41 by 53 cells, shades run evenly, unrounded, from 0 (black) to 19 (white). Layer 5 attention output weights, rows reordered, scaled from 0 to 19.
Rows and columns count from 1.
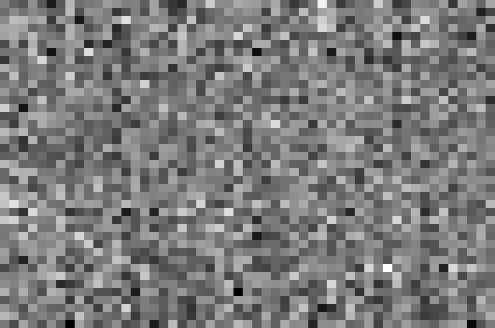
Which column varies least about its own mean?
50
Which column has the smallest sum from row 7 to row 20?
43
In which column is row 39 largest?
14
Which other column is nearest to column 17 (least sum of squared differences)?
30
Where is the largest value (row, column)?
34, 42
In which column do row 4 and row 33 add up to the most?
27
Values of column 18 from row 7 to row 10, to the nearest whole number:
9 11 11 7
